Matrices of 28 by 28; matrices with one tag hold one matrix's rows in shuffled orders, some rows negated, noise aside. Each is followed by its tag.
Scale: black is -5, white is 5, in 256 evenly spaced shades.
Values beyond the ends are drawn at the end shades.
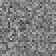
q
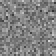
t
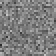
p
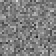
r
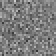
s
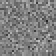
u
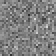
u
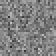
q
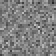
t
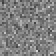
r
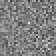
u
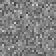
s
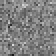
q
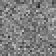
t
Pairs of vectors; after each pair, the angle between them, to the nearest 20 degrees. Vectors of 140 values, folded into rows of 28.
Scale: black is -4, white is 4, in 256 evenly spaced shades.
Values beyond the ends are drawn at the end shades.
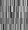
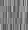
40 degrees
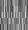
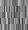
140 degrees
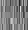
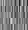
40 degrees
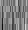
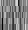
20 degrees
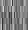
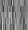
160 degrees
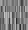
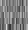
40 degrees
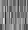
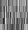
160 degrees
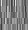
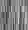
100 degrees
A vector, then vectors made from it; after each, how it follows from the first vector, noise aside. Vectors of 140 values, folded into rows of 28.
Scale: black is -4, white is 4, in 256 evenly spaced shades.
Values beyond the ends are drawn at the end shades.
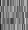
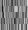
reversed, negated.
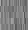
negated, shrunk.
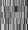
reversed.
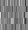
negated, partly zeroed.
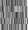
reversed, negated.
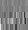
negated, partly zeroed.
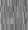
negated, shrunk.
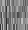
wrapped around.
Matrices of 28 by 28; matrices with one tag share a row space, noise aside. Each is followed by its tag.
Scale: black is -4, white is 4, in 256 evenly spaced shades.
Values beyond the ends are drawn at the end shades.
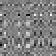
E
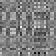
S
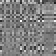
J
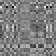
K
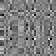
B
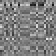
K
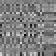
J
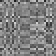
K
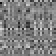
E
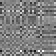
J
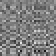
S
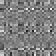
B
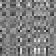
S
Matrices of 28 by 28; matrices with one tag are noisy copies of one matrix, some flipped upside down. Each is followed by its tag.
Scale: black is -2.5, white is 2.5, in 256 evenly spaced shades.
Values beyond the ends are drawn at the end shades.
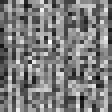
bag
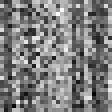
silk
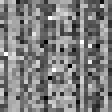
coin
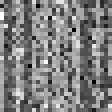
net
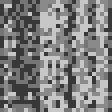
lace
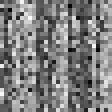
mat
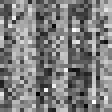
mat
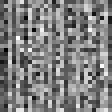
bag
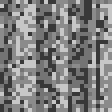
mat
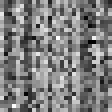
net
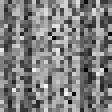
net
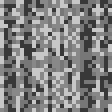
net
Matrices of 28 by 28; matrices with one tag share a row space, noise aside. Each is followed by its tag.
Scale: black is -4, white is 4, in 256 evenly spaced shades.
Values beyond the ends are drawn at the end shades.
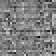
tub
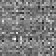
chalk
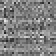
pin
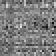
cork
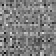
pin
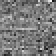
tub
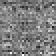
tub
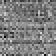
pin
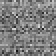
chalk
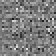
chalk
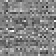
cork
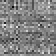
pin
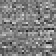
tub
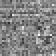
tub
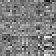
tub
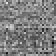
cork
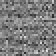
cork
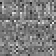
chalk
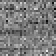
cork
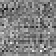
pin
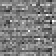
tub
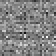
cork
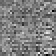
tub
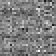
tub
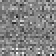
chalk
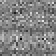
chalk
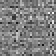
chalk
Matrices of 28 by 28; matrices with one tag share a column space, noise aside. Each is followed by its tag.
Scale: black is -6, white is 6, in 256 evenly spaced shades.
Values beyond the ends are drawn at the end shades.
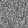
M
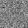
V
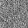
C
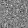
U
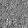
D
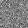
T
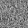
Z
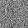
U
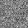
C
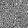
T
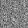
C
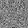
Z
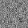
M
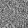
U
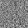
D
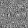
V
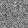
V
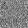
D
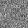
V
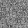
M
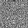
T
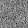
C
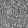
U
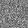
Z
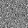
V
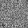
T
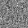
Z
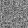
C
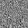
D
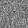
M
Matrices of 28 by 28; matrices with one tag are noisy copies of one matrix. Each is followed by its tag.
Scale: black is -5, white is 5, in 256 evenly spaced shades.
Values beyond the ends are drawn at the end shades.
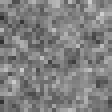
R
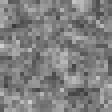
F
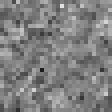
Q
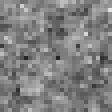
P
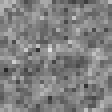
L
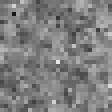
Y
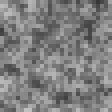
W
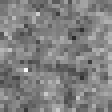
Y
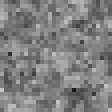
F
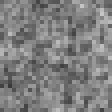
Y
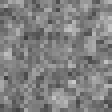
Q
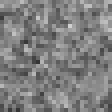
Q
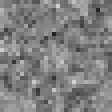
F
